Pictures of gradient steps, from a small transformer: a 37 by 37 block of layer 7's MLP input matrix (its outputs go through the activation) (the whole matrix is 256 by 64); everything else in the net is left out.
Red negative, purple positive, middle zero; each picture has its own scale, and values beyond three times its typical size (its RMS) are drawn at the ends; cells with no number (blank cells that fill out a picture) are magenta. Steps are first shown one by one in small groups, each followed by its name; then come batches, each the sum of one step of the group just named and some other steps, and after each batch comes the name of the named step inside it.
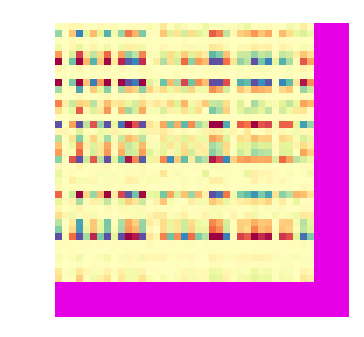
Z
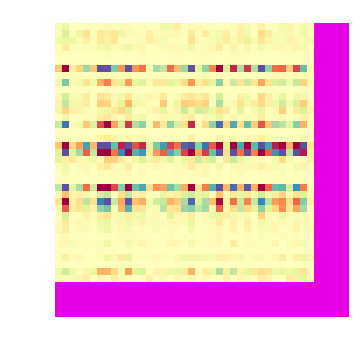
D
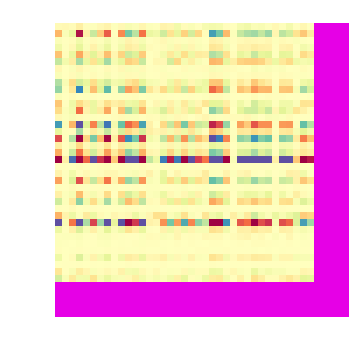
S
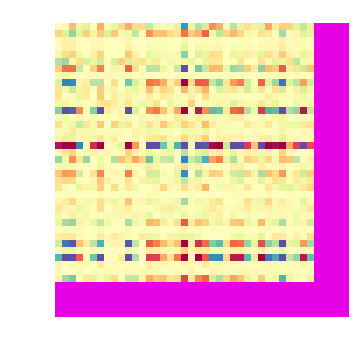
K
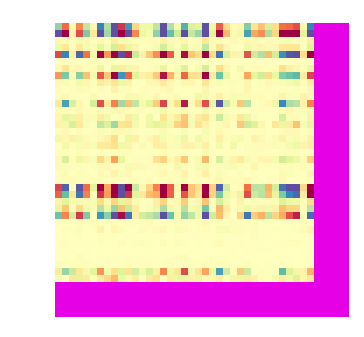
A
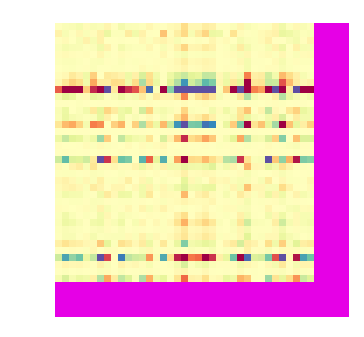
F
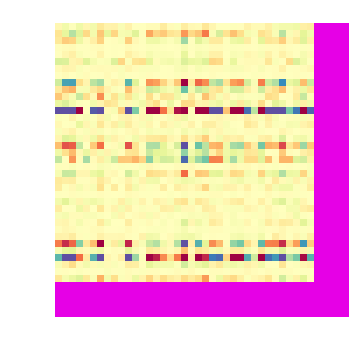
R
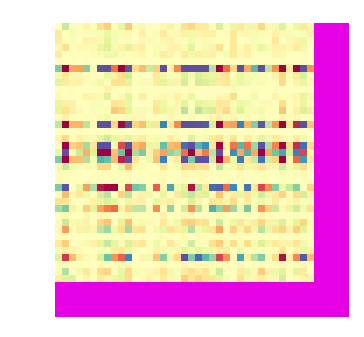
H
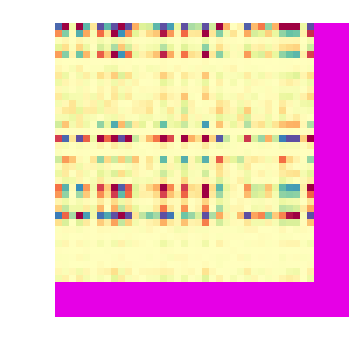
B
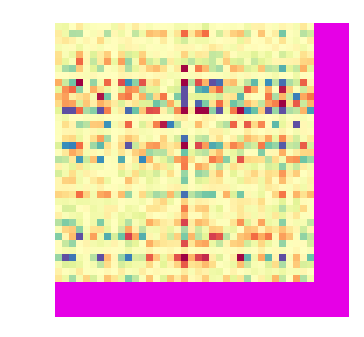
Z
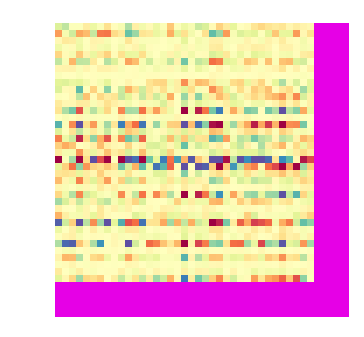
S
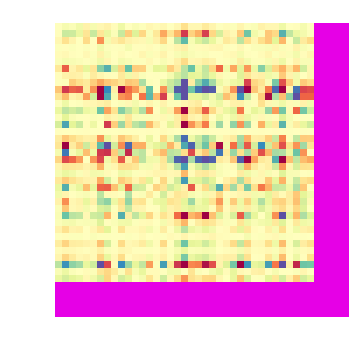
D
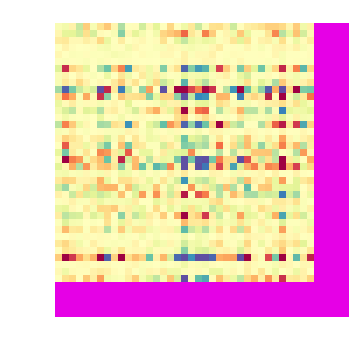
H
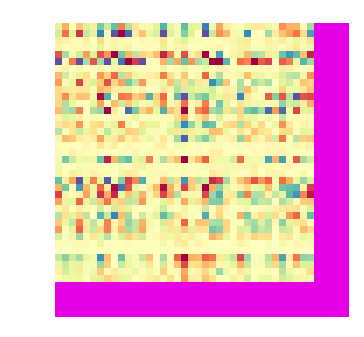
A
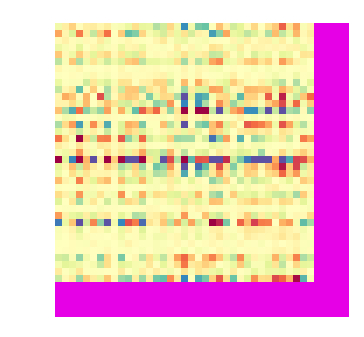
S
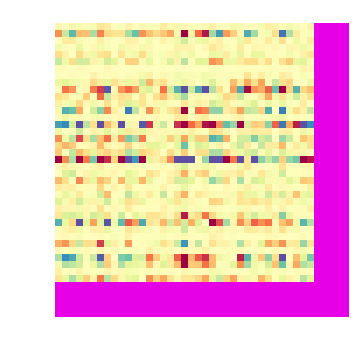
S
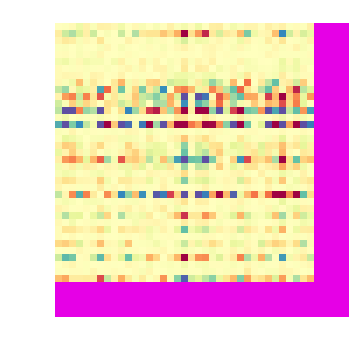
R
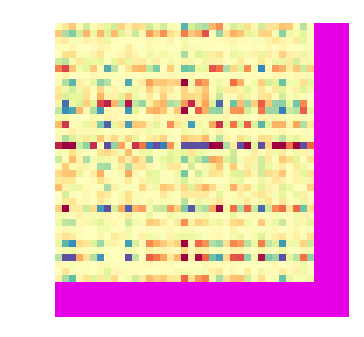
K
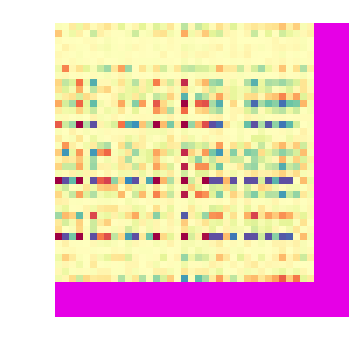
H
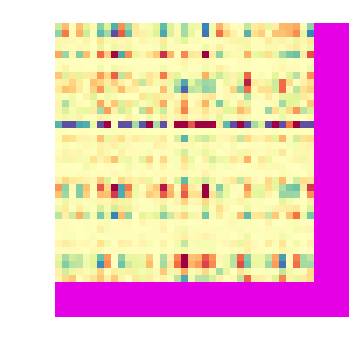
A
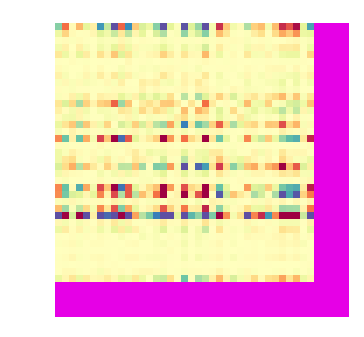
B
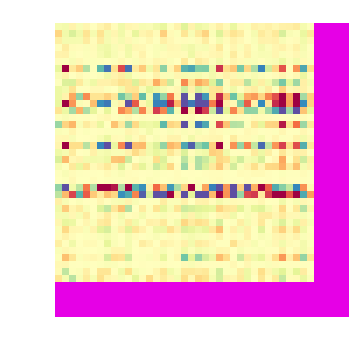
H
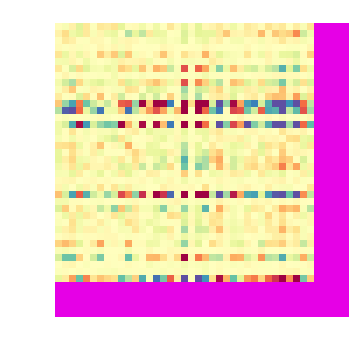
R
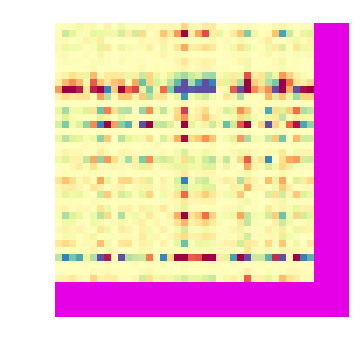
F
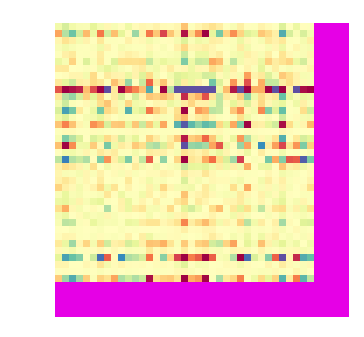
F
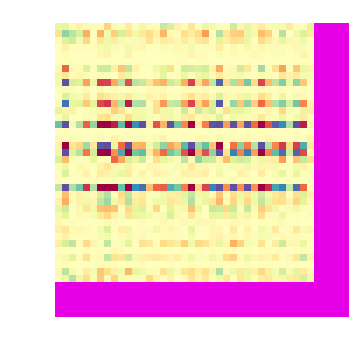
D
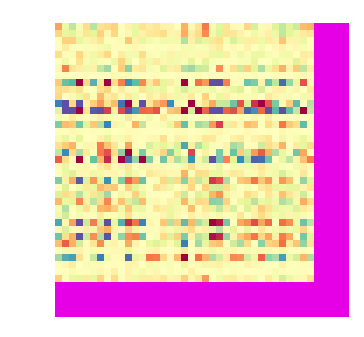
R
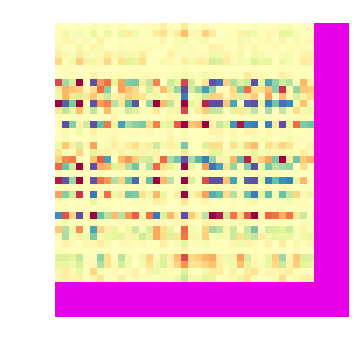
Z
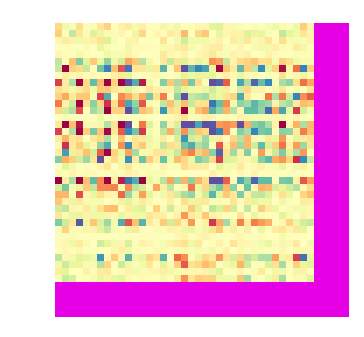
H
